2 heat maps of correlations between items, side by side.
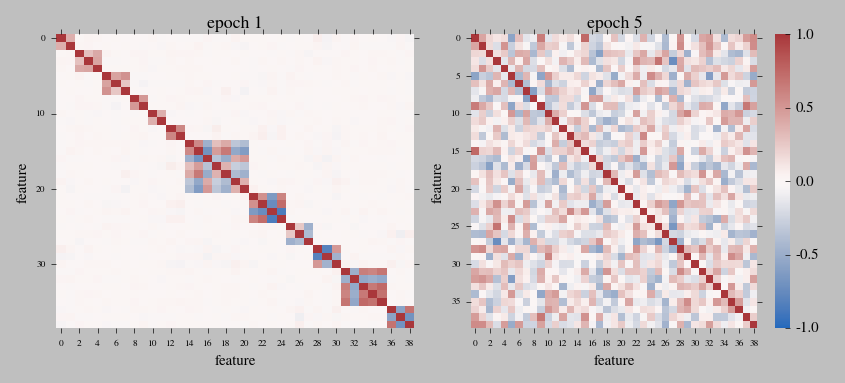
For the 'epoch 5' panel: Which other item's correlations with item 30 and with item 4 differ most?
9
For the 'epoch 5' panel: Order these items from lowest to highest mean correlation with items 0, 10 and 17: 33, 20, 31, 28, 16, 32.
20, 16, 33, 31, 32, 28
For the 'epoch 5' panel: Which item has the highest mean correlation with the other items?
28
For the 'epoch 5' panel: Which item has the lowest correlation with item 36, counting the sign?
2
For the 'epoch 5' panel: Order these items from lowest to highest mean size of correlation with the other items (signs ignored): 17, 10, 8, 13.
13, 8, 10, 17
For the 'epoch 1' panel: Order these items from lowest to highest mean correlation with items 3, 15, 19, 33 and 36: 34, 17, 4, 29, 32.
32, 29, 17, 4, 34
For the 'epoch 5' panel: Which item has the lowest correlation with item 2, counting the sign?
17
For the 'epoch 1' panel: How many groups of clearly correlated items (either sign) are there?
12
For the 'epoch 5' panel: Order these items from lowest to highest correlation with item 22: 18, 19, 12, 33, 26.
19, 33, 12, 26, 18
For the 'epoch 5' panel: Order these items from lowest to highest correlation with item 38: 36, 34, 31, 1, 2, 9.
34, 36, 31, 2, 9, 1
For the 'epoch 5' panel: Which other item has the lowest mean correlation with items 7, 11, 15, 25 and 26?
27
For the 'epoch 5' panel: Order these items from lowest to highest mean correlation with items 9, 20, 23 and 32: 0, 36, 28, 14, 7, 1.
36, 7, 14, 28, 1, 0
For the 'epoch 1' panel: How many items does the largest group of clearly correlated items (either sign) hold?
7
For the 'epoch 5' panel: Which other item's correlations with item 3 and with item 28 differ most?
1
